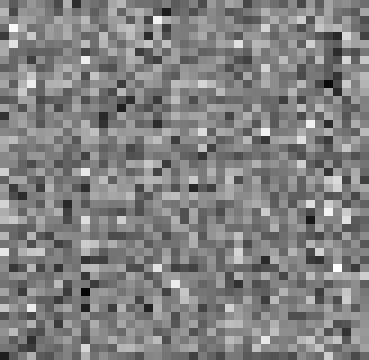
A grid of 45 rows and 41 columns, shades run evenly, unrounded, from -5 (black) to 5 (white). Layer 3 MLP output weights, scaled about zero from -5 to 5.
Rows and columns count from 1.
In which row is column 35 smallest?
28
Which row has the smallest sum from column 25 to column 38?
20
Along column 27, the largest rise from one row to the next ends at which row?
6
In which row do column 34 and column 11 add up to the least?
36
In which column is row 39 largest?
4
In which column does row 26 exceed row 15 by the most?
1
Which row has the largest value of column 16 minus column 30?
33
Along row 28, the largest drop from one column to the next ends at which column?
40
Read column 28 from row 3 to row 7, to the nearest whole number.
-2 0 1 0 -1
